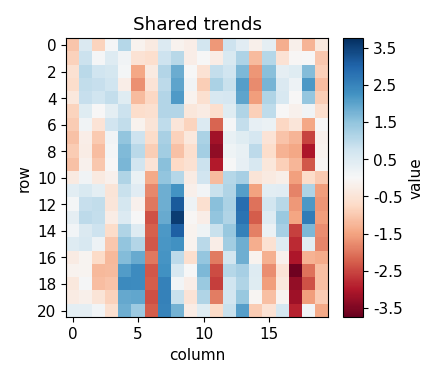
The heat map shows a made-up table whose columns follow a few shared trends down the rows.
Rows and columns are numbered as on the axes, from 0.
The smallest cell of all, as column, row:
17, 17
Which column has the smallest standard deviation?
9
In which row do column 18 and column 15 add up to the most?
3
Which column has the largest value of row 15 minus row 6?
8
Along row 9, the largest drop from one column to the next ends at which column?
11
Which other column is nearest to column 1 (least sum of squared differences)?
12
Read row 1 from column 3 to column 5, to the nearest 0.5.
0.5 0 -0.5
